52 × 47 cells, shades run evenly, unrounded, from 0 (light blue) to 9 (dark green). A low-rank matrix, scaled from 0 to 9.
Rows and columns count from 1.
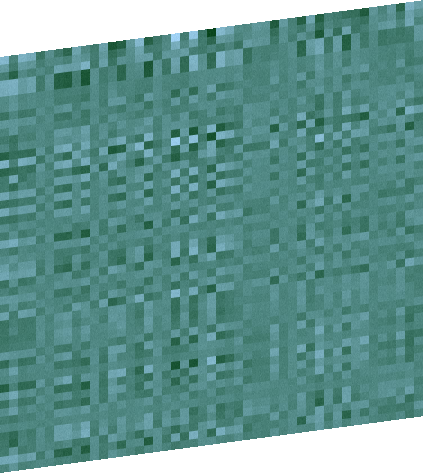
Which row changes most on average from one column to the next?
1
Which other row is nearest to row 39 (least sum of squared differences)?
8
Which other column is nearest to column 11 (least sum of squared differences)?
23
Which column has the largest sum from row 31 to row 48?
20
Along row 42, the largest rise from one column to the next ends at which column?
25
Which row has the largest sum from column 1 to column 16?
16
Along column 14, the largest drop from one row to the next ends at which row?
15
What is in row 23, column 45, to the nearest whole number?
4
